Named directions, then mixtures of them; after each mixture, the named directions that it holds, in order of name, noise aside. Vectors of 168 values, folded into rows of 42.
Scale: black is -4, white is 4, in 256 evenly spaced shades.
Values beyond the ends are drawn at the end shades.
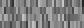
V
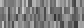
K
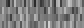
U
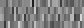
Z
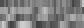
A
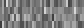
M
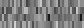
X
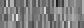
K, M, V.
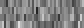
A, K, Z.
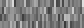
U, V.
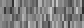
V, X.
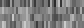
A, M, U.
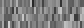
M, U, Z.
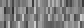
V, Z.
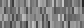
V.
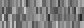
X.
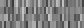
K, V, Z.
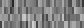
M, V.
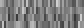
K, V, Z.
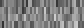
K.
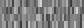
M, V, X.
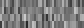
M, V.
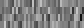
V, X, Z.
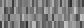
M, V, Z.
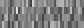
K, V, Z.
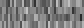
U, X.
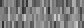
K.
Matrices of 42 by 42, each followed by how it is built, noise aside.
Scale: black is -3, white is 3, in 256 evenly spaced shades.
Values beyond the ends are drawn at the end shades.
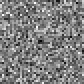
blocks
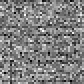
blocks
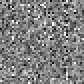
uneven columns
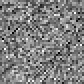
Hankel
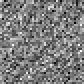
Hankel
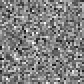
noise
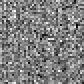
blocks
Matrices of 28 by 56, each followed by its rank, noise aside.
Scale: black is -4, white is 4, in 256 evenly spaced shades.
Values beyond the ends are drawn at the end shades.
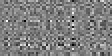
four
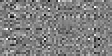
four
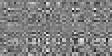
three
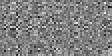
four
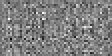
five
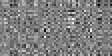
four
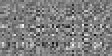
three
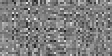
five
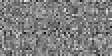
six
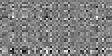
two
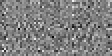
six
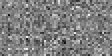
six
